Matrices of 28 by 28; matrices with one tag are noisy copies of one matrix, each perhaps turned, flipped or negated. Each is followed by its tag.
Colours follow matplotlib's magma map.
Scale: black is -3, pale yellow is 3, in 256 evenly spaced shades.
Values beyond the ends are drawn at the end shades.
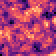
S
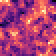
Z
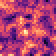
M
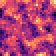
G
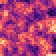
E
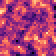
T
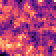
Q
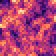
Z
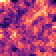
Z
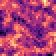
T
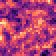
T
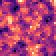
S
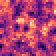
M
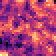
Q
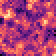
S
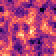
M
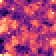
E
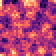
E
